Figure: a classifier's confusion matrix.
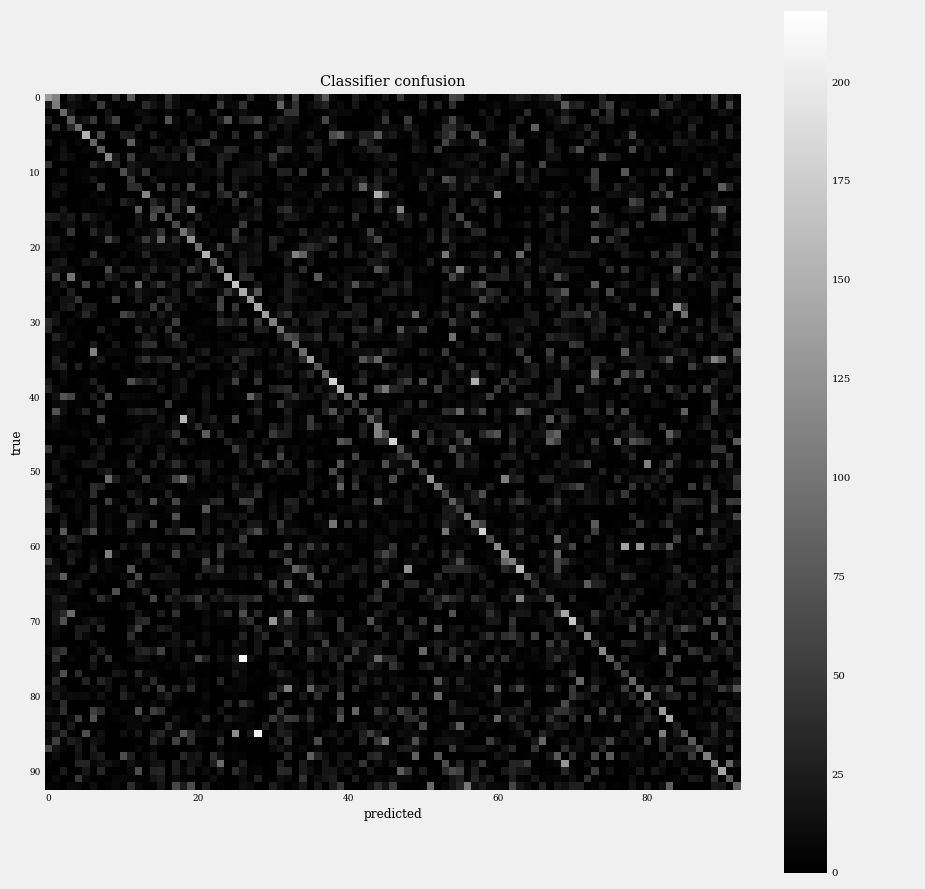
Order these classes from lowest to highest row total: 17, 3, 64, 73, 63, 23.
17, 73, 64, 3, 23, 63
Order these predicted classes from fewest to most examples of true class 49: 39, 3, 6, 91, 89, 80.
3, 6, 91, 89, 39, 80
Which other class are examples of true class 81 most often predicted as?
69
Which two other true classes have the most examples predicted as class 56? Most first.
92, 46
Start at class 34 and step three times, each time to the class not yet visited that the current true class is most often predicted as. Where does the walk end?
53
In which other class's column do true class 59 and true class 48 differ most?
68
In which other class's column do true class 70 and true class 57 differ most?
30
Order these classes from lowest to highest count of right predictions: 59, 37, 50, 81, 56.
81, 50, 59, 37, 56
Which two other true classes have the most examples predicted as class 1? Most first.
0, 42
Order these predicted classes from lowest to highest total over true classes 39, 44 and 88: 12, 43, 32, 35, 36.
12, 43, 36, 32, 35
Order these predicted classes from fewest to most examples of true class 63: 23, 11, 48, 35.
35, 23, 11, 48
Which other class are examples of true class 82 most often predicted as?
41
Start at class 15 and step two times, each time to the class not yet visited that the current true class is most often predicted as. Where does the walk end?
54
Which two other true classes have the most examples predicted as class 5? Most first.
85, 25
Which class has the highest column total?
44
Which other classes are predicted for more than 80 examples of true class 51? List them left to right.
8, 18, 61
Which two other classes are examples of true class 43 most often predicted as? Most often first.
18, 67
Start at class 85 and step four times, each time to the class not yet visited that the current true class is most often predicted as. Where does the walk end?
21
